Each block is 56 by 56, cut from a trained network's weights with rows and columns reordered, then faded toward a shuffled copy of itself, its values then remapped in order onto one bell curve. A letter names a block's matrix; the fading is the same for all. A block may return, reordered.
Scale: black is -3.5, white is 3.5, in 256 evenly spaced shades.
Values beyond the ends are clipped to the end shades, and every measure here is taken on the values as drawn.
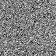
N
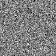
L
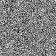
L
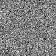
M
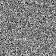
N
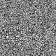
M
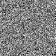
L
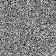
M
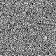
M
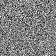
N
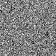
M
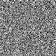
M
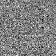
M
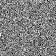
M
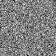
M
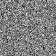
L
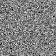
N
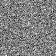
N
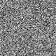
N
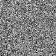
L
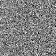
L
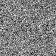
N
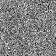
N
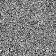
N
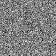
M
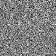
M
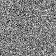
N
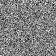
N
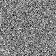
N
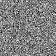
N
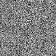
L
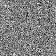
L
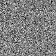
L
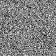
N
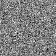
N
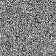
M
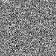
L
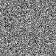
M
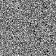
L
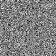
M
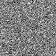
M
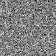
M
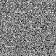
M
